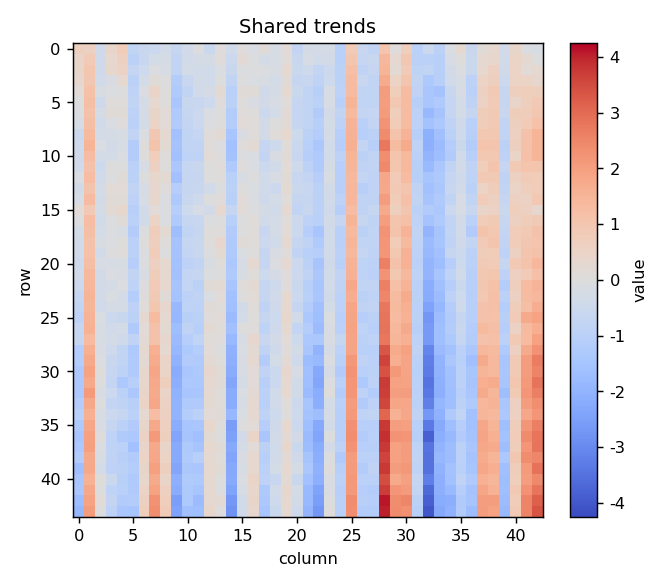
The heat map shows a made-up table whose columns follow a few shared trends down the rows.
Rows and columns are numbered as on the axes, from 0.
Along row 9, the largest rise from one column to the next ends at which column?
28
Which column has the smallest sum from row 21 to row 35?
32
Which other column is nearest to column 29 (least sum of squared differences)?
41
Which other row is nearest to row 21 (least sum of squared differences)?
17
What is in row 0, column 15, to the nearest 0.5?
0
